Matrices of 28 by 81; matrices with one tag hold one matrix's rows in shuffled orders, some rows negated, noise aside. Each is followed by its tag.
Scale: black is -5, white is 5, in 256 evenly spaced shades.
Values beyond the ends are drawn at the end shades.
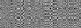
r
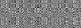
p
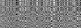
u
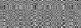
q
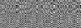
u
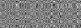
u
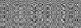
q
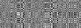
r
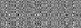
p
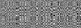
u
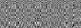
p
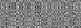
p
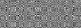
p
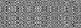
p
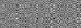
u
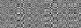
r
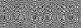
q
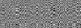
u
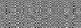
p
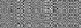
r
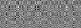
p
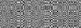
r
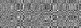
r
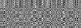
q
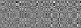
u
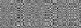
r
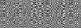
q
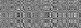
r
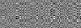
u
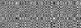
u
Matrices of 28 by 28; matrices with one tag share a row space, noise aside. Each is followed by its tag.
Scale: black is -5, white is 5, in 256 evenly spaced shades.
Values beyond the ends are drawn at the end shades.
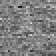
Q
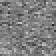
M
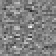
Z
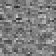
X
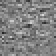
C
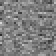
X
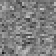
C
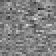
M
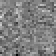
X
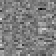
X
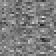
C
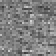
Q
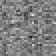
Z
